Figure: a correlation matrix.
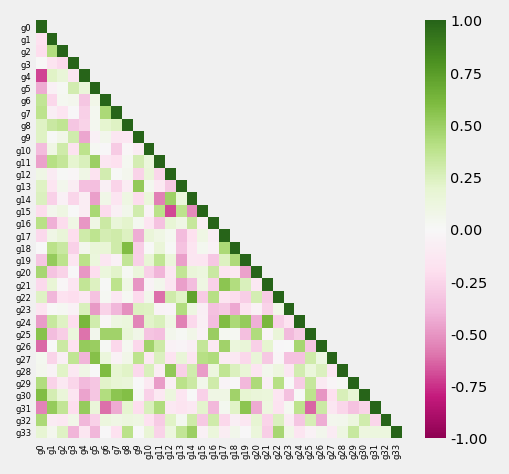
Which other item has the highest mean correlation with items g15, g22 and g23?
g13
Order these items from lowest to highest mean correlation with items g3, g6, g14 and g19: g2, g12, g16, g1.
g1, g2, g16, g12
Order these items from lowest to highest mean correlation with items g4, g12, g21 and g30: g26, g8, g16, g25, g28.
g16, g25, g26, g8, g28
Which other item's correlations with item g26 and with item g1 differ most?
g30
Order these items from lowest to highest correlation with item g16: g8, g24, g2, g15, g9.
g24, g2, g15, g9, g8
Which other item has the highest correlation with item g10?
g26
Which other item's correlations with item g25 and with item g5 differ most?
g0
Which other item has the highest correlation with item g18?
g8
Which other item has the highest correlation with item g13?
g9
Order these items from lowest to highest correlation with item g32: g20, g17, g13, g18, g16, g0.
g17, g18, g13, g20, g16, g0
